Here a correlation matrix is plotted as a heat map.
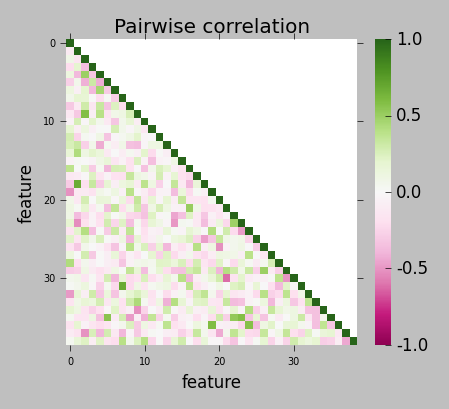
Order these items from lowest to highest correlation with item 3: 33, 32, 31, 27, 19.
27, 19, 31, 33, 32
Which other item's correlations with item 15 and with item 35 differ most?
22
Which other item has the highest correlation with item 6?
4
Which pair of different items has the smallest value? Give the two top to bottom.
21, 30
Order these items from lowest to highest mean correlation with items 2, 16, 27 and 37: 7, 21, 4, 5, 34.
5, 7, 4, 34, 21
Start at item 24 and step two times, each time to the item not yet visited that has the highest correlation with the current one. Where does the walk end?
19
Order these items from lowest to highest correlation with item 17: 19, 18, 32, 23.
23, 19, 18, 32
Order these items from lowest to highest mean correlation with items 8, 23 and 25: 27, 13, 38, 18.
18, 13, 27, 38
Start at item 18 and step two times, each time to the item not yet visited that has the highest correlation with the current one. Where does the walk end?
14
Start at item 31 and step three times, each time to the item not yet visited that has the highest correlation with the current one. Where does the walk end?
10
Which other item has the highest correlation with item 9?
2
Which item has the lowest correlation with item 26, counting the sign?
20
